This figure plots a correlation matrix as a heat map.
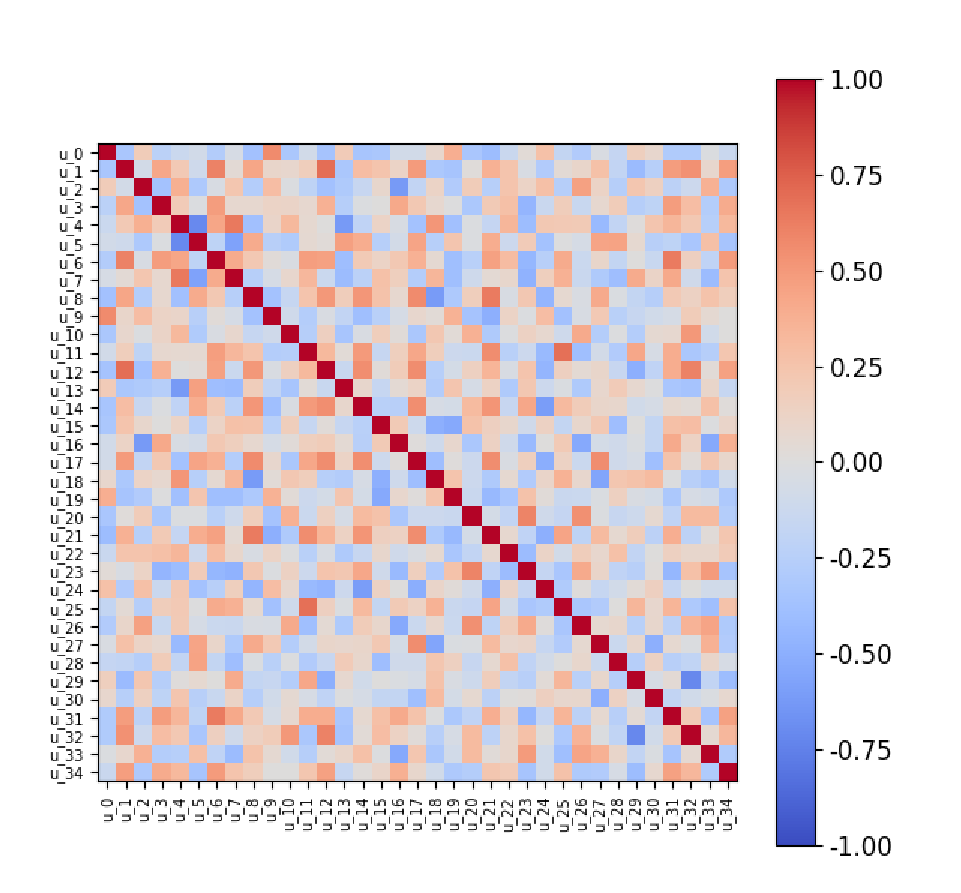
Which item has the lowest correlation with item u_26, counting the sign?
u_16
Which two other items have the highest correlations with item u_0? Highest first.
u_9, u_19
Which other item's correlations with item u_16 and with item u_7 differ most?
u_2
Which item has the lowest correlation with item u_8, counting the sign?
u_18
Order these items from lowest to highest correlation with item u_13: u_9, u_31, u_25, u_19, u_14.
u_31, u_9, u_25, u_14, u_19
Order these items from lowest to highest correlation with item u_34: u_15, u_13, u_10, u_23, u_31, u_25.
u_23, u_13, u_10, u_15, u_25, u_31
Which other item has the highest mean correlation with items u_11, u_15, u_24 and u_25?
u_7
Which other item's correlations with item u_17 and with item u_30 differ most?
u_27
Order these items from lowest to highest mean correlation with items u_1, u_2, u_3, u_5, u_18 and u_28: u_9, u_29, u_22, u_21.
u_29, u_9, u_21, u_22
